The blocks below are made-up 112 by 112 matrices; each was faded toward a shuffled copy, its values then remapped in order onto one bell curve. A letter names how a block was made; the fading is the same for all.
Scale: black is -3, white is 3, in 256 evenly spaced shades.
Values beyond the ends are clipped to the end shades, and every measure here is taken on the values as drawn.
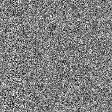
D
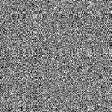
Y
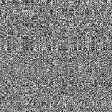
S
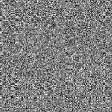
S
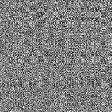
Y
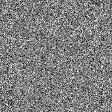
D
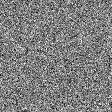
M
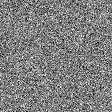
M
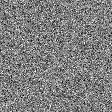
M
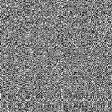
Y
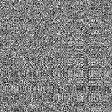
Y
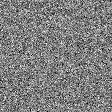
M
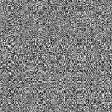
Y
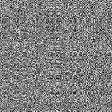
Y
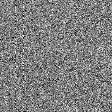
D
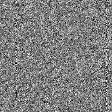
D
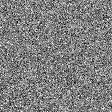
M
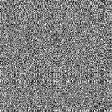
Y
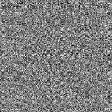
S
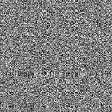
Y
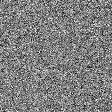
M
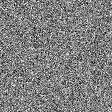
M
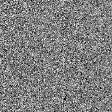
D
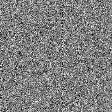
D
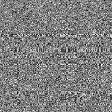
S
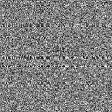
S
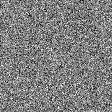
M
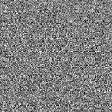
S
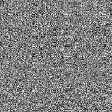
S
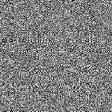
S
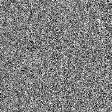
D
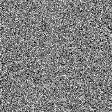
D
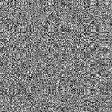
Y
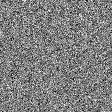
M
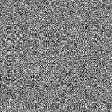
Y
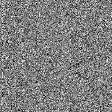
D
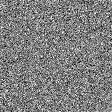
M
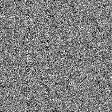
D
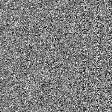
D
